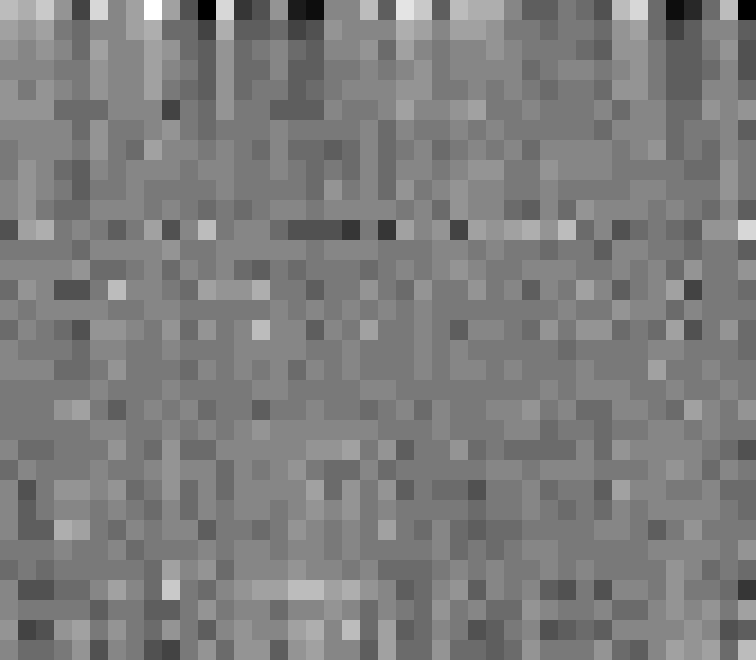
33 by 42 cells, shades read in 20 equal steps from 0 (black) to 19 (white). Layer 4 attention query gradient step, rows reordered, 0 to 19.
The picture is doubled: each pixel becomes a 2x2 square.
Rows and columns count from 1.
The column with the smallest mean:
42
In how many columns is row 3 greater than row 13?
17
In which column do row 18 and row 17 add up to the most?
15
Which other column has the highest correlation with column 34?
31
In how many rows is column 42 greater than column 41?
8
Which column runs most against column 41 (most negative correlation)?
18
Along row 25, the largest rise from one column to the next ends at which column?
35
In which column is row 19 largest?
37
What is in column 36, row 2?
12
